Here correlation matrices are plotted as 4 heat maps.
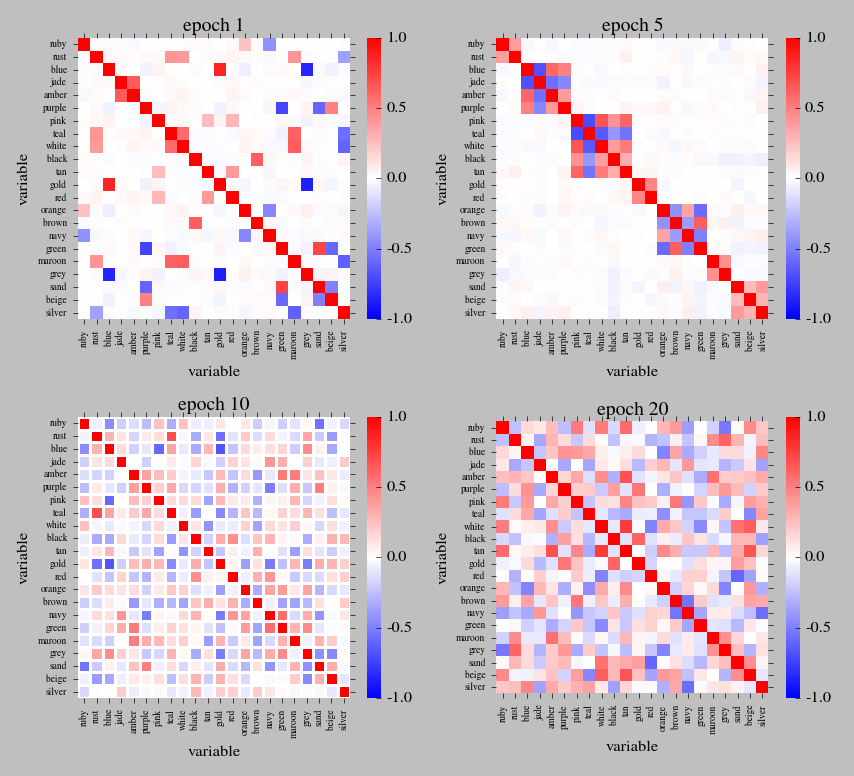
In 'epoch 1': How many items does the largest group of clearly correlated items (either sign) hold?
5
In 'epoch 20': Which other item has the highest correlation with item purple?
gold
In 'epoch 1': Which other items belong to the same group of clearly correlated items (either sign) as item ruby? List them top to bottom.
orange, navy
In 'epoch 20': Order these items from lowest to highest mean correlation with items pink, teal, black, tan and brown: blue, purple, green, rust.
rust, green, purple, blue
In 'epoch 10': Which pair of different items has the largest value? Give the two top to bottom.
rust, teal
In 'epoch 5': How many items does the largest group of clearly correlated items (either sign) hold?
5
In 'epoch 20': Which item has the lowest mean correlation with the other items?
navy
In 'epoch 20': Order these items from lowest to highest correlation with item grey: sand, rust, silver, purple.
silver, sand, purple, rust
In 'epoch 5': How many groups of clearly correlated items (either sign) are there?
7
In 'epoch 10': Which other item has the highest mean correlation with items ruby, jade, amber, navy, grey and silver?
green
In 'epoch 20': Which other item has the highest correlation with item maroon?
amber
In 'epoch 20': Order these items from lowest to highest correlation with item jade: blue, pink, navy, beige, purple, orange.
purple, blue, pink, beige, orange, navy
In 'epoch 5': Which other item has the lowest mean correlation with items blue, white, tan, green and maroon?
teal
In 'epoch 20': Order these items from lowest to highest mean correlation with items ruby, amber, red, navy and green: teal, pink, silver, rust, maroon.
teal, rust, silver, maroon, pink
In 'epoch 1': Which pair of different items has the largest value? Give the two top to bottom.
blue, gold
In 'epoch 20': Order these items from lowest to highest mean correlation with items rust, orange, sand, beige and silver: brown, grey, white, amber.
grey, brown, amber, white
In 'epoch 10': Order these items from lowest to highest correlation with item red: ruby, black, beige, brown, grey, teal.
teal, grey, ruby, beige, brown, black
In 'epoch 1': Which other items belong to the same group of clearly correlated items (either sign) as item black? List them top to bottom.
brown
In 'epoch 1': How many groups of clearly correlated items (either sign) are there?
7
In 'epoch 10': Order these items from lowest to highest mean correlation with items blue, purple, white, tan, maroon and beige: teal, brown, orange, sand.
brown, orange, teal, sand
